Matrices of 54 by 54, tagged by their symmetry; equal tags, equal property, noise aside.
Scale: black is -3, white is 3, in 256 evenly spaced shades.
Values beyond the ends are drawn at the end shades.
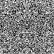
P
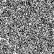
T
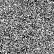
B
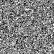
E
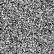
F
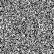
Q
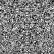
P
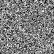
T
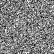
B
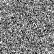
B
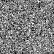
E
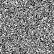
B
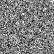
T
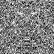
P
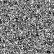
B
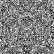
P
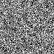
T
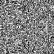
Q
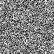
B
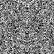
P
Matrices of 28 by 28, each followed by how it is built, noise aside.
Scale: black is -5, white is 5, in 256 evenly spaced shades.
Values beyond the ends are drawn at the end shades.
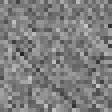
Toeplitz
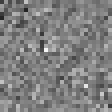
block diagonal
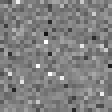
sparse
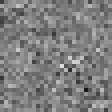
block diagonal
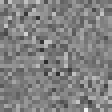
block diagonal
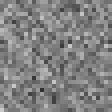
Toeplitz
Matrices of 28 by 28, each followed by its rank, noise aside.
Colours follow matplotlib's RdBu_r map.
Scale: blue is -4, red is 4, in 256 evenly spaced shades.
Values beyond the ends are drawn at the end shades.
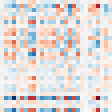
two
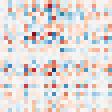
three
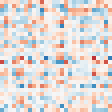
three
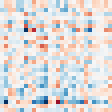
three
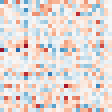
four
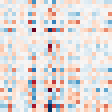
two
